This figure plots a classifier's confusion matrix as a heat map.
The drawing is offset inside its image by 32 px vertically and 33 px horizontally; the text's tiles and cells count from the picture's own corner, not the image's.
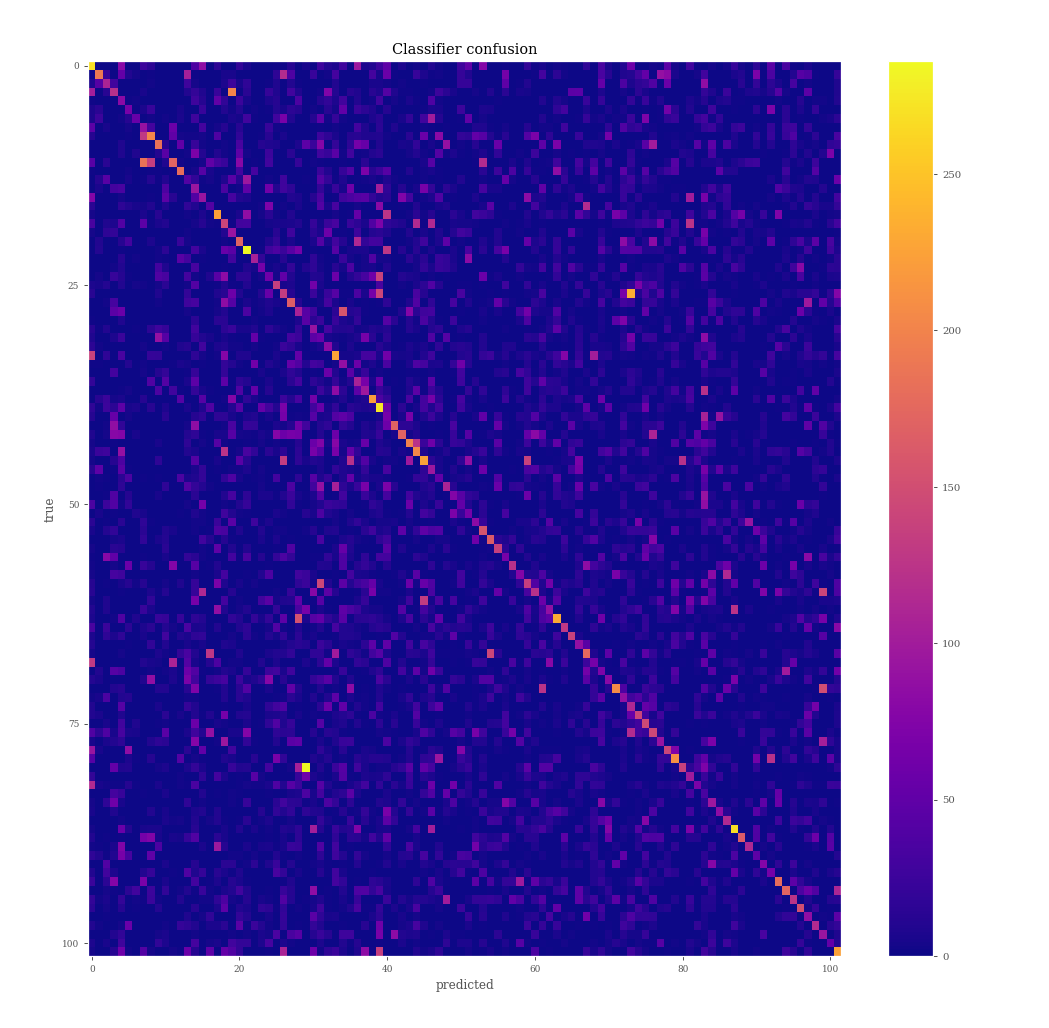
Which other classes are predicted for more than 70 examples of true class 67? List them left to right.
16, 33, 54
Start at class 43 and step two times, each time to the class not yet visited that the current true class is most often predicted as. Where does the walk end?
18
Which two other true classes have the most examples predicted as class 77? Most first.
1, 18
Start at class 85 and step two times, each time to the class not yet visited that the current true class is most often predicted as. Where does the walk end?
83
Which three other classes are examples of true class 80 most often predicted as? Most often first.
29, 28, 83
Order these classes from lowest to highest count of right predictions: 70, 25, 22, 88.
70, 22, 25, 88
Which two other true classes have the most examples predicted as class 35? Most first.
45, 71
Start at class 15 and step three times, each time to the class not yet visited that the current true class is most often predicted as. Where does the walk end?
72
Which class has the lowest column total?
6
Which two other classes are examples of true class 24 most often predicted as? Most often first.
39, 18
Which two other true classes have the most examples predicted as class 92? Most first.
79, 5
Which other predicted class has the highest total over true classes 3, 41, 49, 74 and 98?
19
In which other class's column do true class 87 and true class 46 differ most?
30
